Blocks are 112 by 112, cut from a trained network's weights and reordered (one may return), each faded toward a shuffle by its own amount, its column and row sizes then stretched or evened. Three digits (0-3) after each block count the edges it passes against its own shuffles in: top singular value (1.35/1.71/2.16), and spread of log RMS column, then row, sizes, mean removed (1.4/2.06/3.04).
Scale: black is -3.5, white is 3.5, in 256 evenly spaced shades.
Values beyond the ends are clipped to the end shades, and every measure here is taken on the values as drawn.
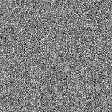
2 1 0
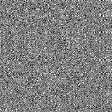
3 1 1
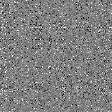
2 2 1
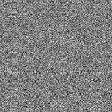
3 0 2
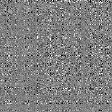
0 3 3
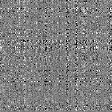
2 3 3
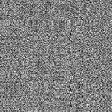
3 1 0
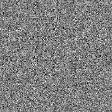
1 2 1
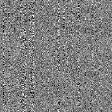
2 3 0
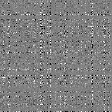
2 3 3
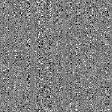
2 3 1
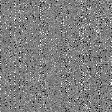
1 3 0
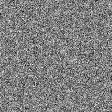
1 0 0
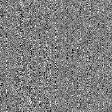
0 3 0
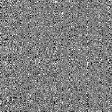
2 3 2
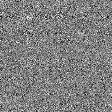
0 1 2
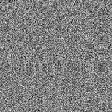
3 0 0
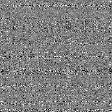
1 2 3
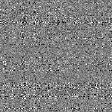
0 2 3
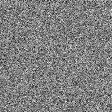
1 0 1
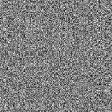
3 2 1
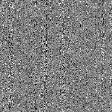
0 3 0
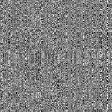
3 3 0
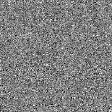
1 1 2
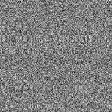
3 1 1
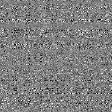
0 2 3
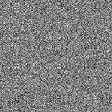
3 1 1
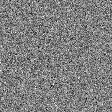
0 0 0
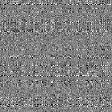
3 2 3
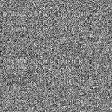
3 1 0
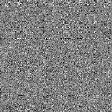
2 2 2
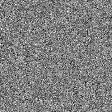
0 0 1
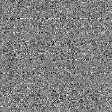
1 1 3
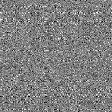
3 0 2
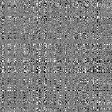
3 3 3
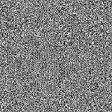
2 2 1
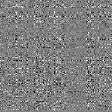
3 3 3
